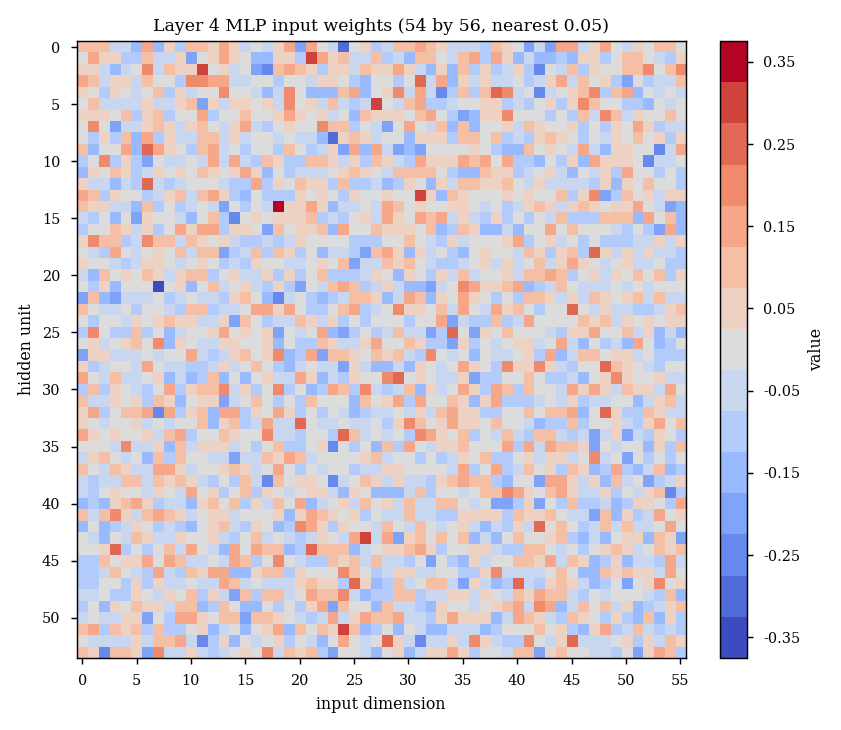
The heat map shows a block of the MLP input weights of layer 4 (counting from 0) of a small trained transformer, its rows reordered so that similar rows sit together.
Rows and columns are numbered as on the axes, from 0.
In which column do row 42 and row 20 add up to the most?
42
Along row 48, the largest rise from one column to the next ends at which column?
15
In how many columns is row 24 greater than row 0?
19
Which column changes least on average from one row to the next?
5
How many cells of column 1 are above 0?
21
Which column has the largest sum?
35
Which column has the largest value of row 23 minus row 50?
38
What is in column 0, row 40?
-0.15
